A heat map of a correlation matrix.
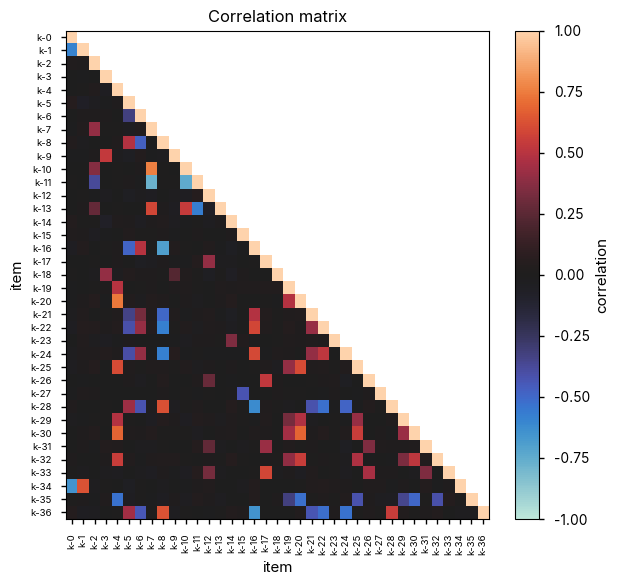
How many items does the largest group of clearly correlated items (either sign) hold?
9
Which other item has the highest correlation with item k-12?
k-17
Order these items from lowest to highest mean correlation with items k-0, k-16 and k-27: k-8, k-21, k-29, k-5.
k-8, k-5, k-29, k-21
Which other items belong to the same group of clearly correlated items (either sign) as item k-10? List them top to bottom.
k-2, k-7, k-11, k-13
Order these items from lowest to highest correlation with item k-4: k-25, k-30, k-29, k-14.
k-14, k-29, k-25, k-30
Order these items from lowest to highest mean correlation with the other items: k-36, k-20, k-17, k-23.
k-36, k-23, k-17, k-20
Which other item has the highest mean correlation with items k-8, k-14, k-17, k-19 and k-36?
k-28
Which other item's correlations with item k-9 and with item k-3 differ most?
k-18
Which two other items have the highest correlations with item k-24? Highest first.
k-16, k-22
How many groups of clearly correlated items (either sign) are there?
8
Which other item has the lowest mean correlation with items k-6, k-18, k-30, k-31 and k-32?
k-35
